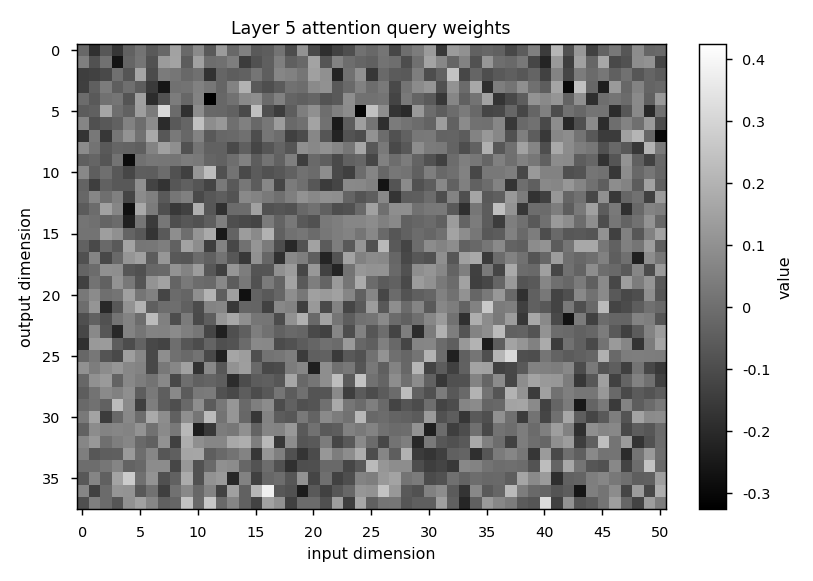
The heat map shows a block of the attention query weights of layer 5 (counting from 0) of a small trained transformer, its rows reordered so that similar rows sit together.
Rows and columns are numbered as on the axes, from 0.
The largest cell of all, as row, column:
36, 16
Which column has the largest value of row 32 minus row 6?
45
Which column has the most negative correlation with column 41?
40
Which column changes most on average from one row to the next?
11
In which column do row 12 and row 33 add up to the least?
39
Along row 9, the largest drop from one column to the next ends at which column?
4
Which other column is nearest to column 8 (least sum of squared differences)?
17
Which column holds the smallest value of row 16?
18
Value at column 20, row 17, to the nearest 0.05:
-0.05
